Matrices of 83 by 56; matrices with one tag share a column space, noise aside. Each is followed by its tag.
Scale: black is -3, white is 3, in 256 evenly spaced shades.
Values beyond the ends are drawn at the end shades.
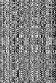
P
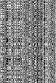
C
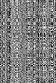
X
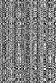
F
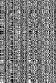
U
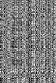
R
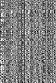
U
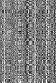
U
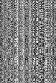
C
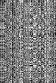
X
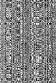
F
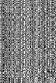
R
